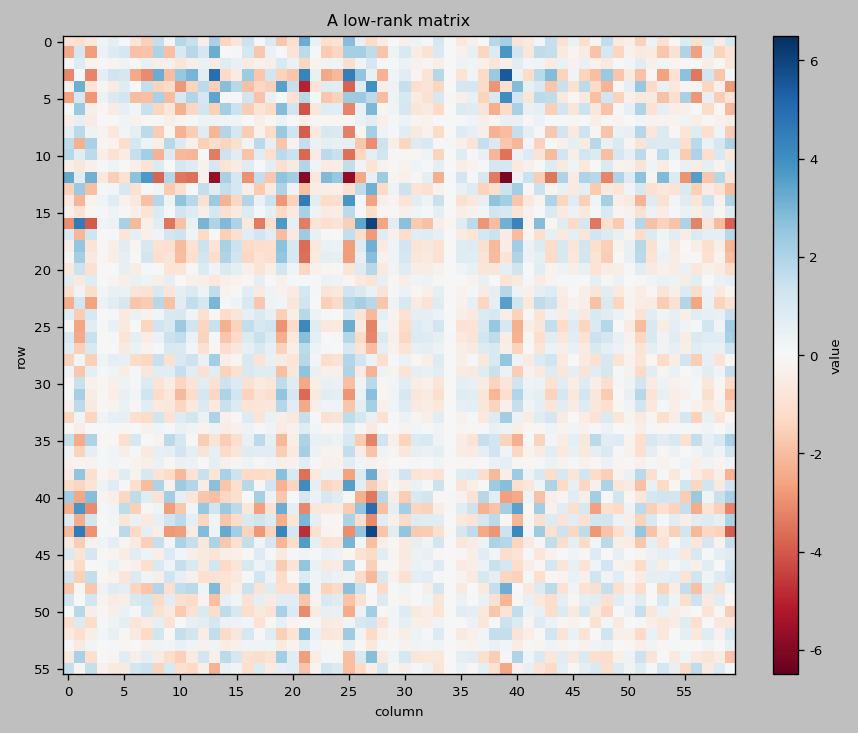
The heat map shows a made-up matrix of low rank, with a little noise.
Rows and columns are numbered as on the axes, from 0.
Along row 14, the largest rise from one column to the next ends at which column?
21
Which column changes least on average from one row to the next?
34
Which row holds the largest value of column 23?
12
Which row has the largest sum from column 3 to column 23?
3
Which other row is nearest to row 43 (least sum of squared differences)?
41
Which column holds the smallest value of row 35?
27
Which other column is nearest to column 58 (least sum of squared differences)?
49
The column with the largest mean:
39
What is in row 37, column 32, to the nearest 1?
0
